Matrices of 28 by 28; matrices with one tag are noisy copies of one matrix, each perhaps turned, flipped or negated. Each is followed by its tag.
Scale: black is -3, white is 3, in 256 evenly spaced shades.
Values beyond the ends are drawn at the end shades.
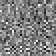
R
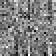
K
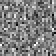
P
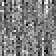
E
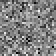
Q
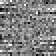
E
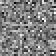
P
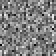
P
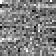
K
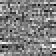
E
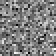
P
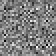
R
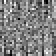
E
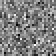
P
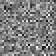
R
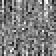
E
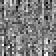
E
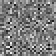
R
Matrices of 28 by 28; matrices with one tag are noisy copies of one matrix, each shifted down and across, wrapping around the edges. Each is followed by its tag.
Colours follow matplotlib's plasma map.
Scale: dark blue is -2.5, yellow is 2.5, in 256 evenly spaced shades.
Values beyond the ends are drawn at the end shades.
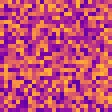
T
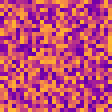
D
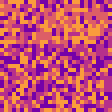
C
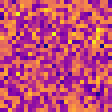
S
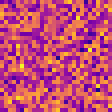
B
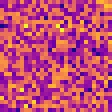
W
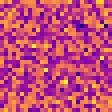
T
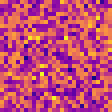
T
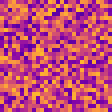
B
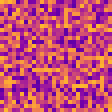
W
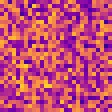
D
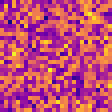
S
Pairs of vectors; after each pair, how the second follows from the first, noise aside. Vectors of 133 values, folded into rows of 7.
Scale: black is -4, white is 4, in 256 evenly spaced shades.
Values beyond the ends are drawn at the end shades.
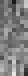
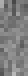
reversed, negated, shrunk.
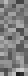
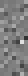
wrapped around, negated, partly zeroed.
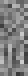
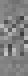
negated, partly zeroed.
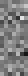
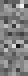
wrapped around, negated.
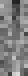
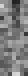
copied.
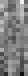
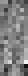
wrapped around, negated.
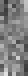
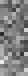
shuffled.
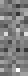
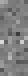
reversed, partly zeroed.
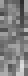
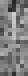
wrapped around, negated.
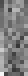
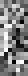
wrapped around, scaled up.
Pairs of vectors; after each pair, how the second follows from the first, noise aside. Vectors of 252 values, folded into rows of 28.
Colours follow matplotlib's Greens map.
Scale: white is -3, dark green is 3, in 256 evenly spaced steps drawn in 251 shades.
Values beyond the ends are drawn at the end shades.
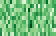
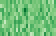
reversed, shrunk.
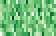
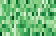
sign-scrambled.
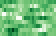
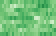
reversed, shrunk.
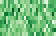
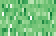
reversed, partly zeroed.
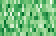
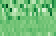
reversed, partly zeroed.
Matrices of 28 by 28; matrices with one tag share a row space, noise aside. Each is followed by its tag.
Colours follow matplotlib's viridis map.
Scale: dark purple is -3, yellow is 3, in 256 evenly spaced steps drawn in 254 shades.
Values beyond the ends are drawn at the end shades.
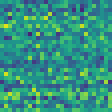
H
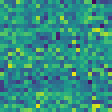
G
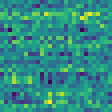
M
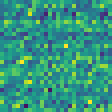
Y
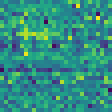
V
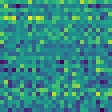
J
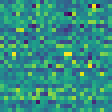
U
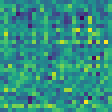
U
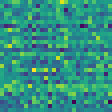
H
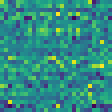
G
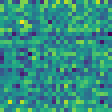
Y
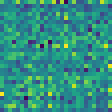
Y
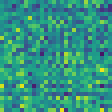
Y
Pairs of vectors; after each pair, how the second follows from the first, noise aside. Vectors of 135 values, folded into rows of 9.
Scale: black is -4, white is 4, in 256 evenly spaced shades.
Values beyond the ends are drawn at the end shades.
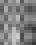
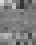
reversed, negated, partly zeroed.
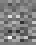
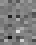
negated, partly zeroed.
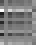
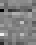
negated, partly zeroed.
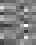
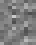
wrapped around, shrunk.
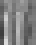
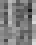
wrapped around.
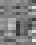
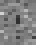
reversed, partly zeroed.
